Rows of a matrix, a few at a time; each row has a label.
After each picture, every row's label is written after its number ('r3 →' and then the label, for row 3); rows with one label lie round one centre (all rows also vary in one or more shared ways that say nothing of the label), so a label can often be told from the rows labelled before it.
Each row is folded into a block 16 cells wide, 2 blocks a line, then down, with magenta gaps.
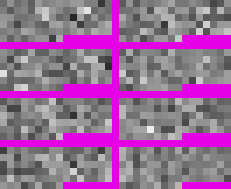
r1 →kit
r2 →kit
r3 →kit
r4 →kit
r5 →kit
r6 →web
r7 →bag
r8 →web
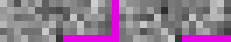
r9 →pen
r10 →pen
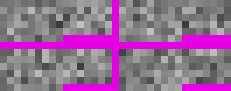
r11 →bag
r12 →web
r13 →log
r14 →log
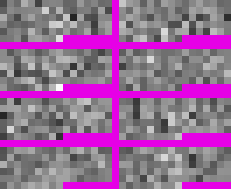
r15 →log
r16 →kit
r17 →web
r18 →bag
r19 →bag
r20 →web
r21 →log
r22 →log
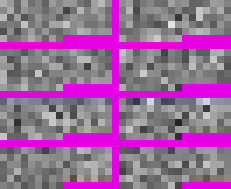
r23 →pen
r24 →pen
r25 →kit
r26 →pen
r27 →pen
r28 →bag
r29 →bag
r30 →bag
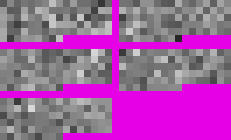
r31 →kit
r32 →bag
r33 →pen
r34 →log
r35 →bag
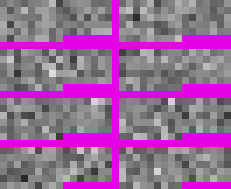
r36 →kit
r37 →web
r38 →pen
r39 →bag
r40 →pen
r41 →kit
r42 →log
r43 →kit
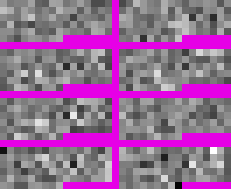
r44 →web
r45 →log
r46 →log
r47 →log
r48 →log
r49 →web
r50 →bag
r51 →pen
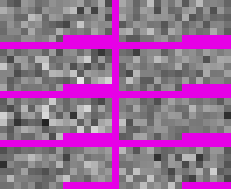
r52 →web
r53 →web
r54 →kit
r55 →bag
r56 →kit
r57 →kit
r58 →bag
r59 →web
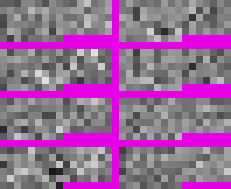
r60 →bag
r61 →web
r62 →log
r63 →web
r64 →log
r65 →kit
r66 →bag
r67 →bag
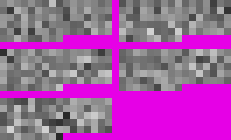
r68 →kit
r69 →web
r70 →kit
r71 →log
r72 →bag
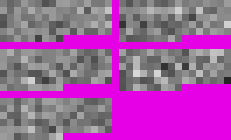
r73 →bag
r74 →bag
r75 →web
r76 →log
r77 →web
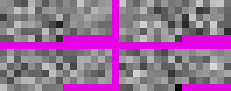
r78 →bag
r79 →web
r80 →pen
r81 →bag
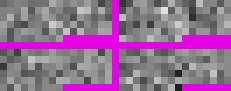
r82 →kit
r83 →log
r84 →bag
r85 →bag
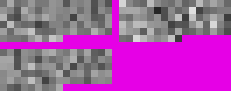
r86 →web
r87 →web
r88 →web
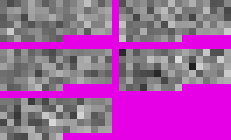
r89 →bag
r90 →kit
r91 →pen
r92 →bag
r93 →pen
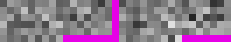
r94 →kit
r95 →kit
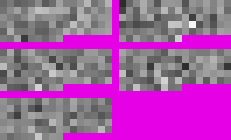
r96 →bag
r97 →log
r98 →pen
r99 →kit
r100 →web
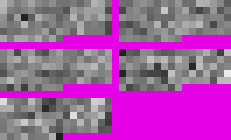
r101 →pen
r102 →log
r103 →bag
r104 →bag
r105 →pen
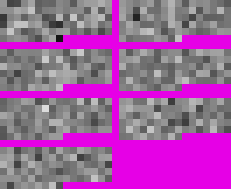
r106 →bag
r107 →web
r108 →log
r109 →log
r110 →log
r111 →web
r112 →web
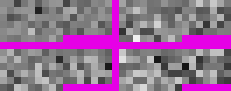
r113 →web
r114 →log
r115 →kit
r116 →web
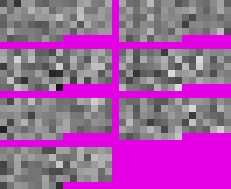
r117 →bag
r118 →web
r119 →bag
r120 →pen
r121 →log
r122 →web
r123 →bag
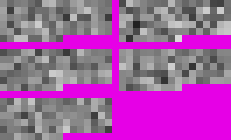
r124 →kit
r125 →kit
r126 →log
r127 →web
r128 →log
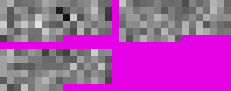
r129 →kit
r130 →pen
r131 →pen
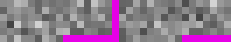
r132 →log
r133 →log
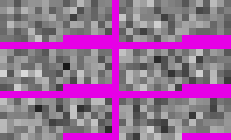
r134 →web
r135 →log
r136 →kit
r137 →web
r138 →web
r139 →web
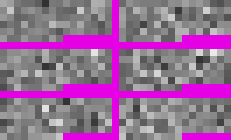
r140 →pen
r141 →kit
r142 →log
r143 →log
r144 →log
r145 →web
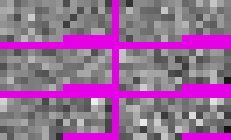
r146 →web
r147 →log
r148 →bag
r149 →web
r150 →pen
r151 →log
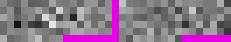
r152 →pen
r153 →web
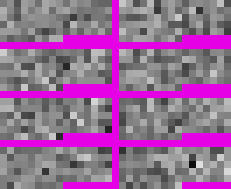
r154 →web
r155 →web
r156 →pen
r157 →web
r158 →pen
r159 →bag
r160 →kit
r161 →bag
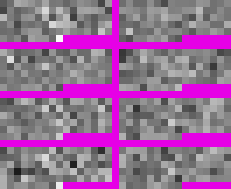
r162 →log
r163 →bag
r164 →pen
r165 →log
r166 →log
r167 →pen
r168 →kit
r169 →pen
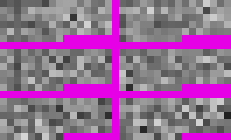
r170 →bag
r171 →bag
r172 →pen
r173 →kit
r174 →kit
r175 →log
